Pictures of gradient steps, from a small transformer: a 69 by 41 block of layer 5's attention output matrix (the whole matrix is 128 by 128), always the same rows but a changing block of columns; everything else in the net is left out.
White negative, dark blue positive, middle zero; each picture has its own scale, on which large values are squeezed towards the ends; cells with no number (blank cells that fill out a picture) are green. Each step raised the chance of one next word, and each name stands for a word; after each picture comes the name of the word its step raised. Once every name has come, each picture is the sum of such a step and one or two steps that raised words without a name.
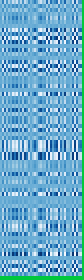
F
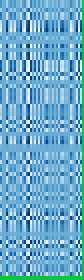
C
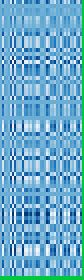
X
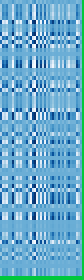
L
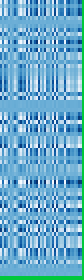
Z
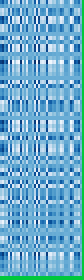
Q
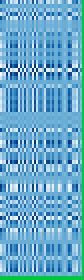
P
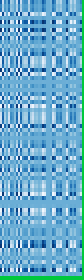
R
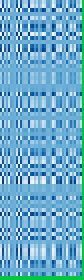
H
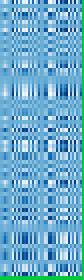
F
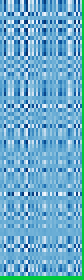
R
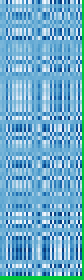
X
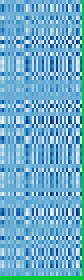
Q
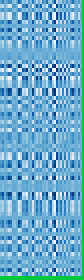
F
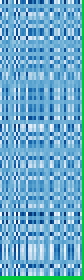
X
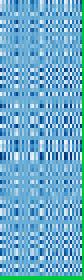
F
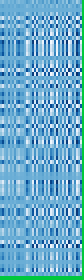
P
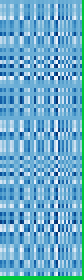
X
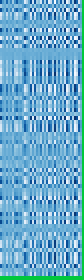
Q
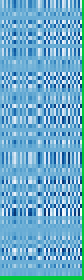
X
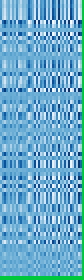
L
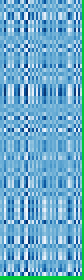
F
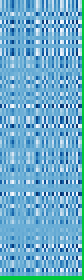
R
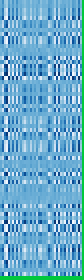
X
